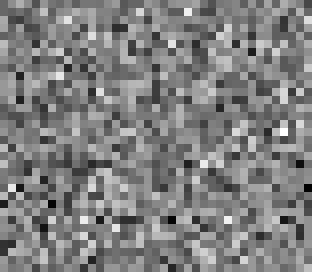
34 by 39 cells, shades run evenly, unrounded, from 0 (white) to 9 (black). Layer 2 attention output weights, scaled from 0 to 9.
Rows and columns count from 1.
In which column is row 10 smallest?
8
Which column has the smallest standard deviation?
19
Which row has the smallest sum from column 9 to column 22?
26
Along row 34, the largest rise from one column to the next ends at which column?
22
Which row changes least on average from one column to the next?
15
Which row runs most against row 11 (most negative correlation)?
28
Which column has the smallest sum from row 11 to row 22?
36
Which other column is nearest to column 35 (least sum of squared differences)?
30
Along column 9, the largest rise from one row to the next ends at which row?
9
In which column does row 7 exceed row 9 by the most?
32
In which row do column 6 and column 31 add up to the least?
33
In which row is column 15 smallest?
29
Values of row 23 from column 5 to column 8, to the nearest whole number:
3 8 5 3
